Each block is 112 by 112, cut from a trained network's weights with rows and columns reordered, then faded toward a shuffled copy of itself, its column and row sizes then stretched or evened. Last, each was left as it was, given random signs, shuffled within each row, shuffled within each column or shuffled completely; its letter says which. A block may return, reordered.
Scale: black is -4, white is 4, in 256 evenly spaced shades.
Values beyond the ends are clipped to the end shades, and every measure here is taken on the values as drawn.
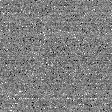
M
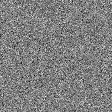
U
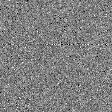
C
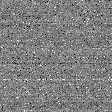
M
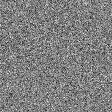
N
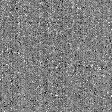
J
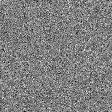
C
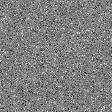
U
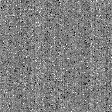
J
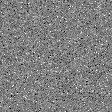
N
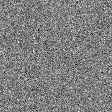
U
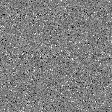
M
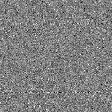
J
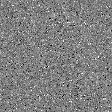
C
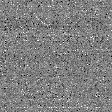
J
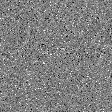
M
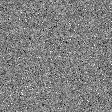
N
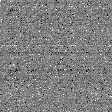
J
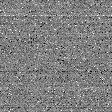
M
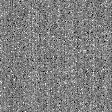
J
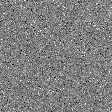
N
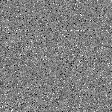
C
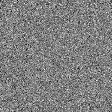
J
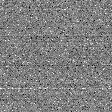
M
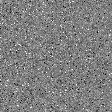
U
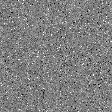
U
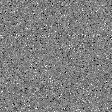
C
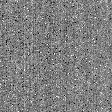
U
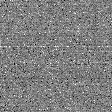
M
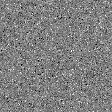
C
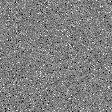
U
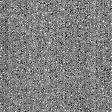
J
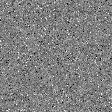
C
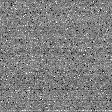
M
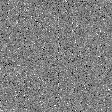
U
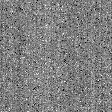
J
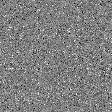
C
